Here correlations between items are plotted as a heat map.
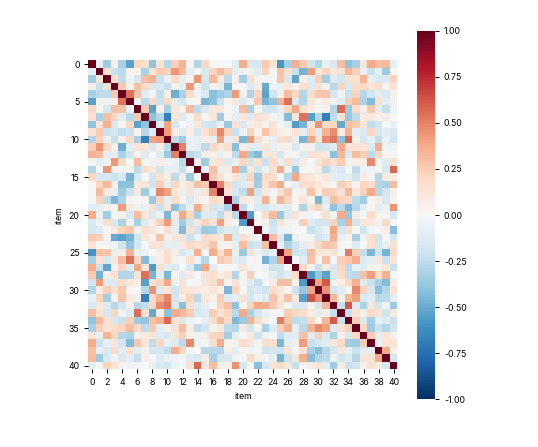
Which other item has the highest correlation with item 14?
40
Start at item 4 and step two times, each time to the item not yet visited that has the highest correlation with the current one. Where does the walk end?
26
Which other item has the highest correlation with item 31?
29
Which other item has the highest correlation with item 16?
17
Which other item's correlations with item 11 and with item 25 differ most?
0
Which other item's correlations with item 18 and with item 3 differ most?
23
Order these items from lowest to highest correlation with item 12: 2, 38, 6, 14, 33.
14, 2, 6, 38, 33
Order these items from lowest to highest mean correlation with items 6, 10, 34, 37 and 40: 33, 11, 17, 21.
11, 33, 21, 17
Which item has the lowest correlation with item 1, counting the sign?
28
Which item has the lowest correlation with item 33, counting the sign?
8
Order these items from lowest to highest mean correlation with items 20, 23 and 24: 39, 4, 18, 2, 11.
4, 2, 39, 11, 18
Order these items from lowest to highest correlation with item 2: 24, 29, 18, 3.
18, 29, 24, 3
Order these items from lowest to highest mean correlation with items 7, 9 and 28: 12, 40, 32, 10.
10, 12, 40, 32
